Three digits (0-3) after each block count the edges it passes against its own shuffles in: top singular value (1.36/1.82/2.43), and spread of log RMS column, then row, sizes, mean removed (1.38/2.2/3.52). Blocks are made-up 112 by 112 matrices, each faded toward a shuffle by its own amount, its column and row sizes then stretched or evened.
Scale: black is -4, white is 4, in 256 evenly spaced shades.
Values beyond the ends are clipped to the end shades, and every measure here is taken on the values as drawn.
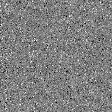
1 1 0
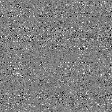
0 1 2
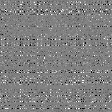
3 1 3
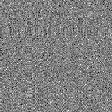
3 0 0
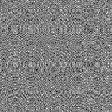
3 0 1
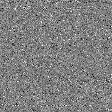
1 0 1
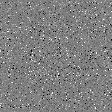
0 1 1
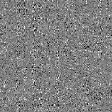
2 2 1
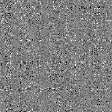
1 2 2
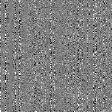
1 3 1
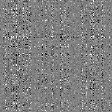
1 3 2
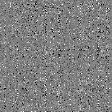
1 2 1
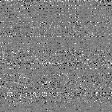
2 1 3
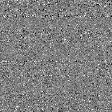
0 1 2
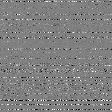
2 0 3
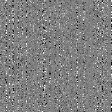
2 3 0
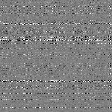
3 1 3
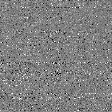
1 1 2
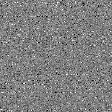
1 0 2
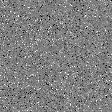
0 0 1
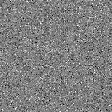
2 0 0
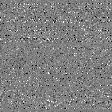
2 0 2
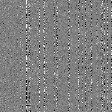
2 3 0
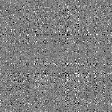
2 2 2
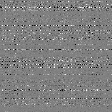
2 1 3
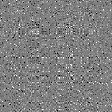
3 1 1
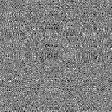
3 0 1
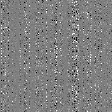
1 3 1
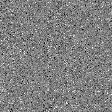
1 1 0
